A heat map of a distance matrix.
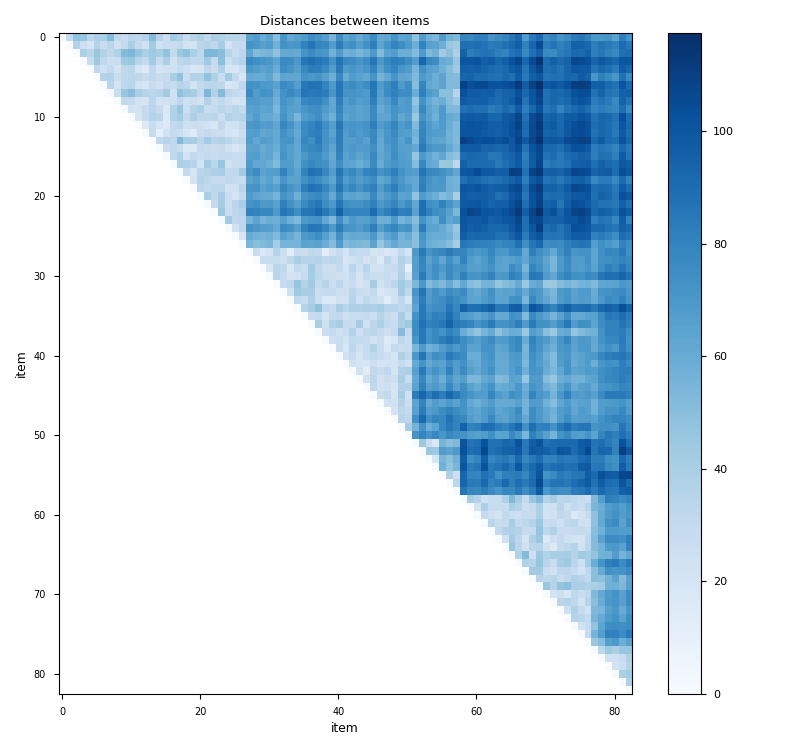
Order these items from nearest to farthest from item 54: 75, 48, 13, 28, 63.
13, 28, 48, 63, 75
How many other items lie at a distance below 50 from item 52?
3
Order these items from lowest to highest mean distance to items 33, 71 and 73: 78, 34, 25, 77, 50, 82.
50, 77, 78, 34, 82, 25
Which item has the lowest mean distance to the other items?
31
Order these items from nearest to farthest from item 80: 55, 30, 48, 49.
49, 48, 30, 55
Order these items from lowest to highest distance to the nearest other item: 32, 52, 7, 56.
32, 7, 56, 52
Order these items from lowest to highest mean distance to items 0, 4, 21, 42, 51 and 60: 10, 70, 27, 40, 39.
10, 39, 27, 40, 70
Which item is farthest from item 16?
69
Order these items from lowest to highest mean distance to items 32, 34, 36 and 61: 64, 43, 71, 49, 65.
43, 49, 71, 64, 65
